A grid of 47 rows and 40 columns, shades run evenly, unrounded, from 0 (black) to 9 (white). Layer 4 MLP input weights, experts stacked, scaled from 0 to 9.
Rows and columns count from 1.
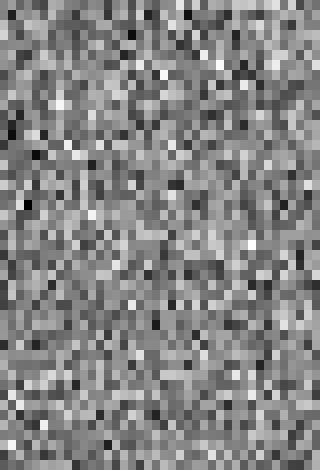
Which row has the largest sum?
38
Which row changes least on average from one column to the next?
44
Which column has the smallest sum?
20
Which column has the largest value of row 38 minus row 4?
30
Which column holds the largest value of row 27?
15
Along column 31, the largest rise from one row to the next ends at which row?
9
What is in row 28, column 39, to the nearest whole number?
4
